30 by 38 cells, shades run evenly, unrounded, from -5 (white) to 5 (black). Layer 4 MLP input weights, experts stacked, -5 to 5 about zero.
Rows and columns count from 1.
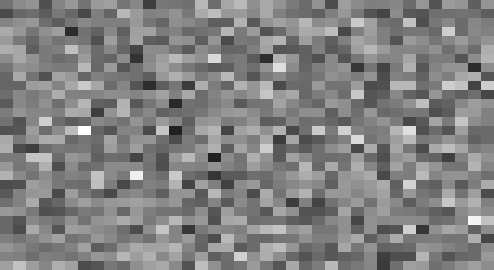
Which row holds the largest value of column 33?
26
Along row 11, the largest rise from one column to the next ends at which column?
29
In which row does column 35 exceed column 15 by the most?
18
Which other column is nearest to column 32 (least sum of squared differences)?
3
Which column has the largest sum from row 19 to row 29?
5
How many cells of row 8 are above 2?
3
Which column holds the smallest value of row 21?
32
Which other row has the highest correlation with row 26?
8
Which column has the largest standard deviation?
17
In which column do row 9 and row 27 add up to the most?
38
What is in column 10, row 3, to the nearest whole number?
0
